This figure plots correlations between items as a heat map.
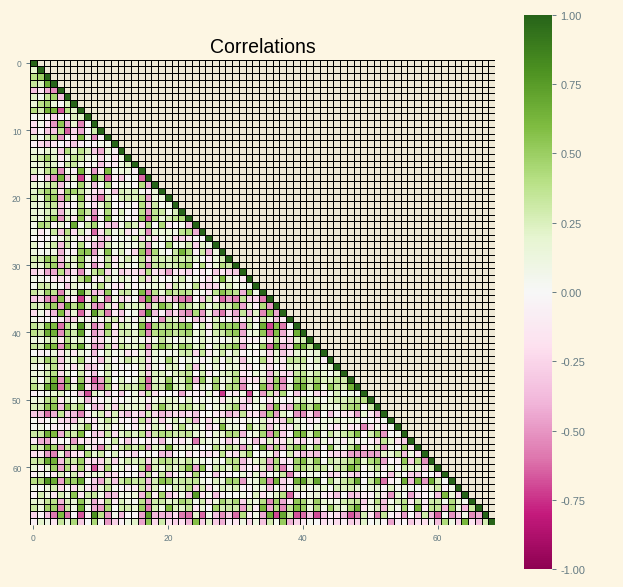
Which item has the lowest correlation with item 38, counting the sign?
64
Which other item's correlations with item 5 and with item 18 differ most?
10
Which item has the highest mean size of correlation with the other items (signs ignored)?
7
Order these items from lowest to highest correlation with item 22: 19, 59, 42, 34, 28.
59, 19, 34, 42, 28
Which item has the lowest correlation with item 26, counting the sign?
28
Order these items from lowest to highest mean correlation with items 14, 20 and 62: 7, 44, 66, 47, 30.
30, 47, 44, 66, 7
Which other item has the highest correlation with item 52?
35
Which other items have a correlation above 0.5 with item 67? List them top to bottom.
4, 9, 17, 35, 37
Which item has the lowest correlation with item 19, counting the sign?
38
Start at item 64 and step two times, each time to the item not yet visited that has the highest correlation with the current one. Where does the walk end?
6
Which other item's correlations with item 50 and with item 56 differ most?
2
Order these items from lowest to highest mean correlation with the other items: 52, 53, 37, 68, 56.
52, 37, 56, 68, 53
